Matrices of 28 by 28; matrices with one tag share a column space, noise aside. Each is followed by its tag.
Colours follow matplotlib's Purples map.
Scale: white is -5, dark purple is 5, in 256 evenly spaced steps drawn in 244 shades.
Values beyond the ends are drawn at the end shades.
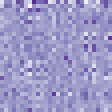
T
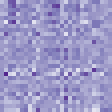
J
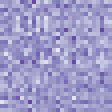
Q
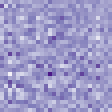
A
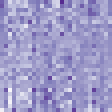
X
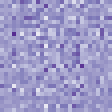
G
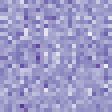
G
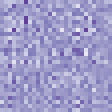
Q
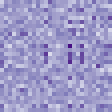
G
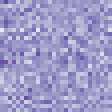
Q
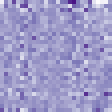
T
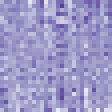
X
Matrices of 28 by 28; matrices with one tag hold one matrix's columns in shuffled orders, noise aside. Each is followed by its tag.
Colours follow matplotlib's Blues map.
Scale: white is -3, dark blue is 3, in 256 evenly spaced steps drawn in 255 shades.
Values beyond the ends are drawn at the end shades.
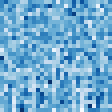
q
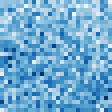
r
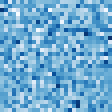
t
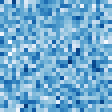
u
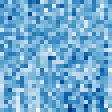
q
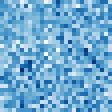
u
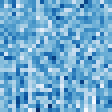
q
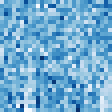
q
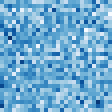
t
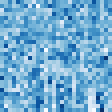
q
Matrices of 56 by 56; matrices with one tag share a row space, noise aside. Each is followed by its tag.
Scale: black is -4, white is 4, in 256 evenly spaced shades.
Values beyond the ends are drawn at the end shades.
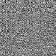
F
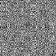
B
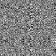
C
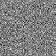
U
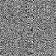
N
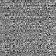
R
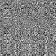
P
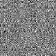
B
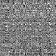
R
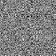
C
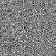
U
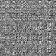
R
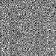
F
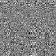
B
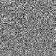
U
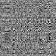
R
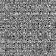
R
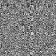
C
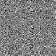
C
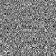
P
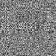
F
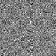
C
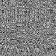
F
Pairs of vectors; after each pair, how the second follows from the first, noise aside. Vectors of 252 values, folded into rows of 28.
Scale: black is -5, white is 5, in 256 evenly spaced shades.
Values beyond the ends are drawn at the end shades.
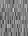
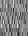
sign-scrambled.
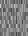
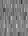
partly zeroed.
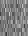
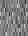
negated.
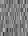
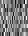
reversed, scaled up.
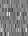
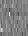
partly zeroed.
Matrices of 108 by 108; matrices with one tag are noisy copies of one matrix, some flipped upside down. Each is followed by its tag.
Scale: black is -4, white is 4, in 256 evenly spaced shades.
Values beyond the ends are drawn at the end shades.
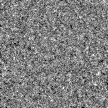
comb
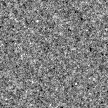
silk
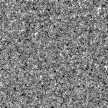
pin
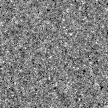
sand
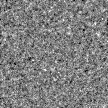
comb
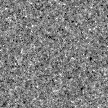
silk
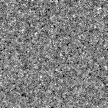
pin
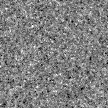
silk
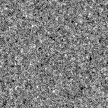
silk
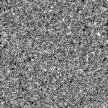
comb
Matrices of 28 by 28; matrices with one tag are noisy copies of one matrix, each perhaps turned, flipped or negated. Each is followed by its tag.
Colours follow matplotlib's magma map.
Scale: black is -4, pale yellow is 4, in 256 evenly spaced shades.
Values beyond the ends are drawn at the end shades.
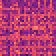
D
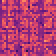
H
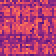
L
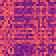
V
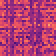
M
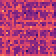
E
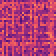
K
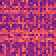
M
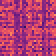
M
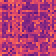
L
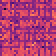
D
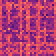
E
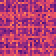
H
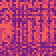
V
